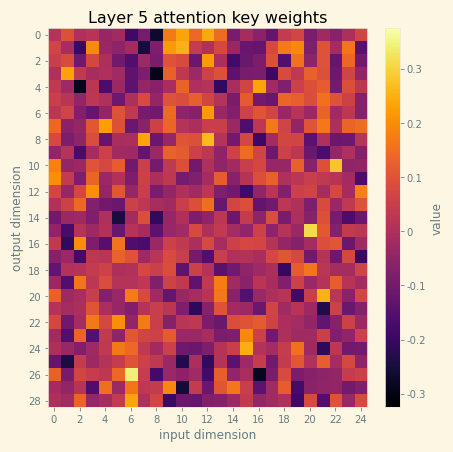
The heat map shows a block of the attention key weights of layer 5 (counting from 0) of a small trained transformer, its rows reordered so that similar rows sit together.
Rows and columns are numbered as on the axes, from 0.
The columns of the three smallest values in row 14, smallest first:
5, 8, 23
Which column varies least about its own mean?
14
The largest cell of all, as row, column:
26, 6
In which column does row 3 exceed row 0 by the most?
20
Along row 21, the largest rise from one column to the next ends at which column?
22
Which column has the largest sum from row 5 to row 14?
12
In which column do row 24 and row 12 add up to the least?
21
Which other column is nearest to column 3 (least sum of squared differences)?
0
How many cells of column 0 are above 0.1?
5
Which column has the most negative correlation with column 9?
7
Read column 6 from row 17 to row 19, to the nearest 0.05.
0.1 0 0
